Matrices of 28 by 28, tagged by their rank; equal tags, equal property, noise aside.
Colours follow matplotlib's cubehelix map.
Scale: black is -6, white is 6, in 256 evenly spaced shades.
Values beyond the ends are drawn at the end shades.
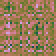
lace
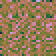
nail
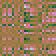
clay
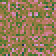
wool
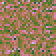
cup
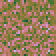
wool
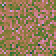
cup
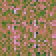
wool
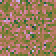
cup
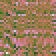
nail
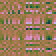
clay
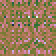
nail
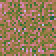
cup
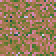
wool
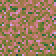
cup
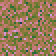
cup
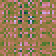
clay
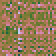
lace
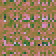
lace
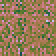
cup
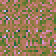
nail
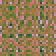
lace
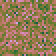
cup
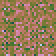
wool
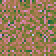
wool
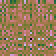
lace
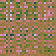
clay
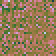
wool
